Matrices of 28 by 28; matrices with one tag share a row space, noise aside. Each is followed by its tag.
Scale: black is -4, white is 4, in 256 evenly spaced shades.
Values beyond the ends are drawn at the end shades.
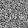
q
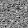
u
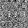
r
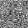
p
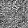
r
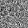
q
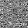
p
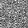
r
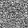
u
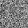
q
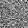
u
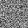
q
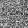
u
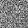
q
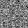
u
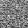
u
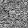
u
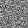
q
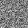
q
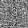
r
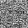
p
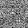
u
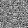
p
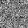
q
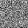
q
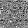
p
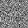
q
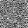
p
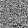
p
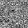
u
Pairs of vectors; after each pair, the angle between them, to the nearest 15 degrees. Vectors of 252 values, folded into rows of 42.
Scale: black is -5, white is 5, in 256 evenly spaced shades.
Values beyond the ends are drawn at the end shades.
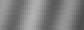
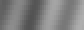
165 degrees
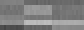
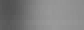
75 degrees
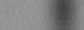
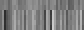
90 degrees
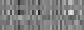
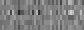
30 degrees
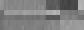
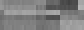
15 degrees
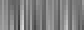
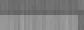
75 degrees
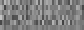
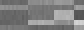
90 degrees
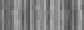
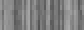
165 degrees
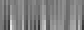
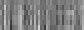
120 degrees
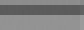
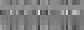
105 degrees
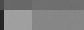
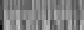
60 degrees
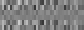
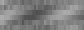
75 degrees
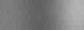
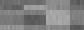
90 degrees
